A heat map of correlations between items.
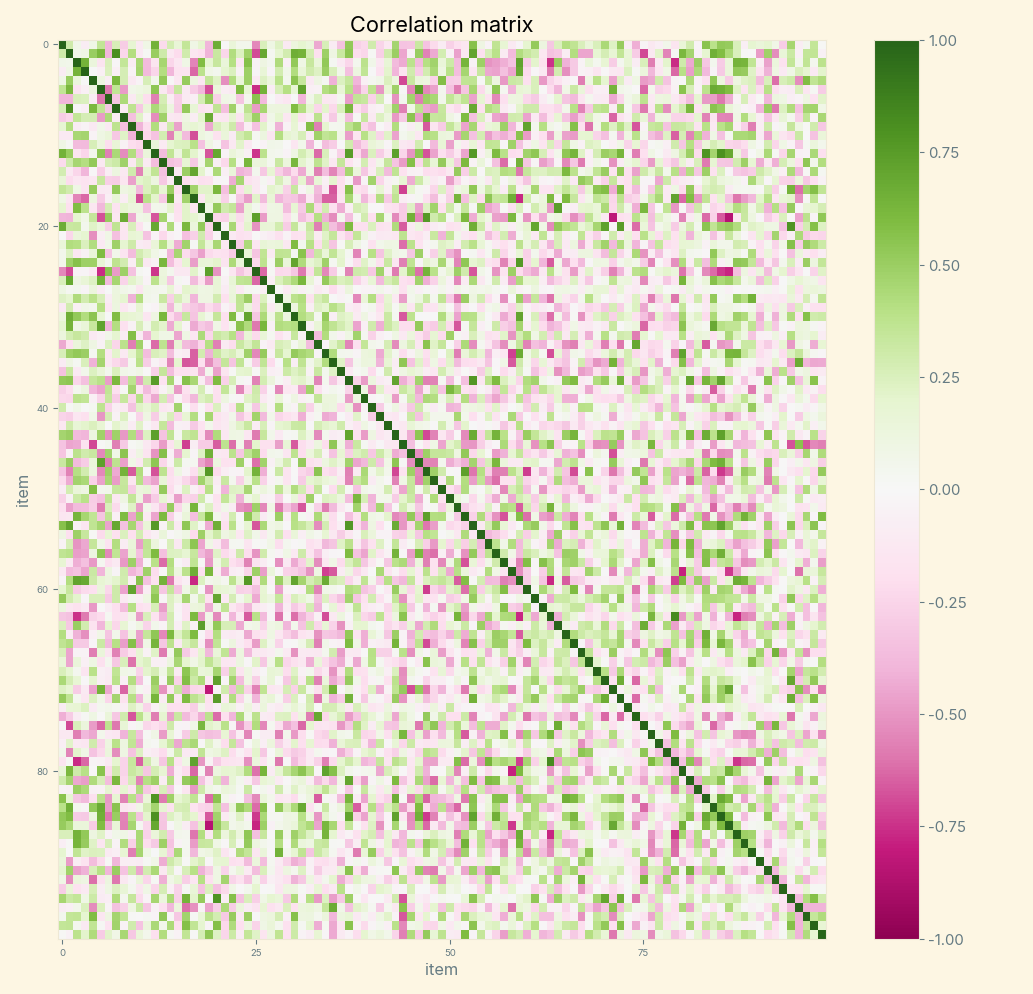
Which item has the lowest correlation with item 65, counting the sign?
59
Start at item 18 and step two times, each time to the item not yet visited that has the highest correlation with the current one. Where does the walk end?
75
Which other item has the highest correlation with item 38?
50
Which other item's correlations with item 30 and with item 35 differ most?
44
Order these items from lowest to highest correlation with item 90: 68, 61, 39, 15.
39, 61, 15, 68
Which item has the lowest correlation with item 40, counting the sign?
38
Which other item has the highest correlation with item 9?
60
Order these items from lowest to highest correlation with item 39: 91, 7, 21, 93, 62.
91, 7, 62, 93, 21
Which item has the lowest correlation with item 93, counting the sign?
67
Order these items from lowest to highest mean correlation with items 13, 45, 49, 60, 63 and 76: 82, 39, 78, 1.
78, 82, 39, 1
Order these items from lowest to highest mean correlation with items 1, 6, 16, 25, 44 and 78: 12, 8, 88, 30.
12, 30, 88, 8
